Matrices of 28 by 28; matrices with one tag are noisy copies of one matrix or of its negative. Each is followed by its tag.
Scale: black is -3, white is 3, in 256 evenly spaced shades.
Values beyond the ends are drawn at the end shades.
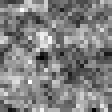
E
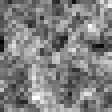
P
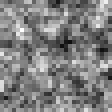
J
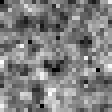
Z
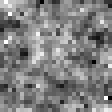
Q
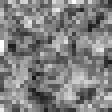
P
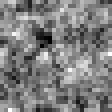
E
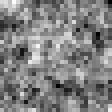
Q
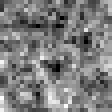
Z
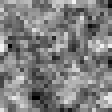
P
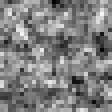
J
